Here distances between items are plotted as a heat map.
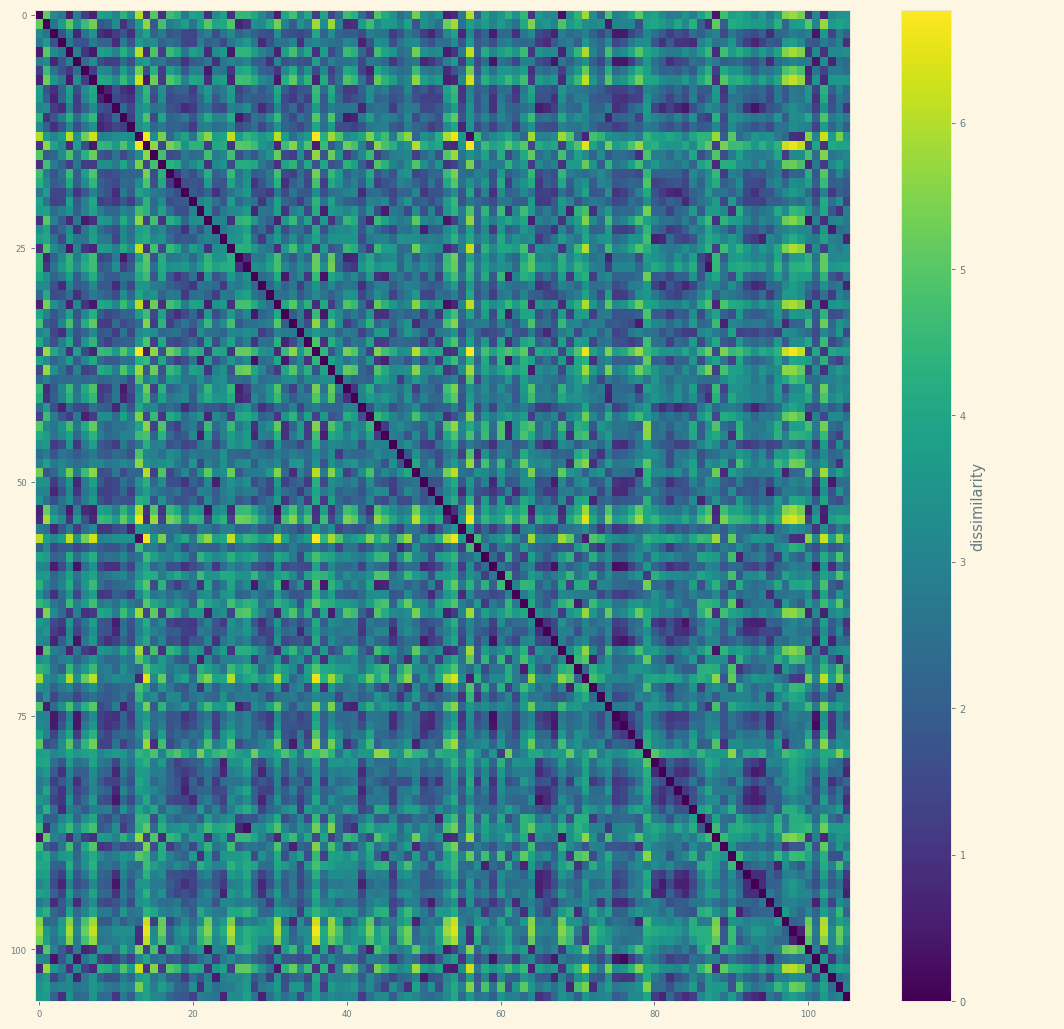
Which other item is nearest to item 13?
56
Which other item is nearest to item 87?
27
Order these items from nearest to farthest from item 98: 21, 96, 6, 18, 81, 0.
96, 18, 81, 21, 6, 0
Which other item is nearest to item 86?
52
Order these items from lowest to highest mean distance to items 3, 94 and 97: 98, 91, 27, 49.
49, 91, 98, 27
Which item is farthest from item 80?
79
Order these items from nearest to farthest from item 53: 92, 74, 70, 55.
55, 92, 70, 74
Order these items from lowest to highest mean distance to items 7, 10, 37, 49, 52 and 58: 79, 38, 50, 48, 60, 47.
50, 47, 48, 60, 38, 79
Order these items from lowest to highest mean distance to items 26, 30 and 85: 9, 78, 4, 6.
9, 6, 78, 4
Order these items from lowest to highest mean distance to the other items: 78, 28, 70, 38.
28, 78, 70, 38
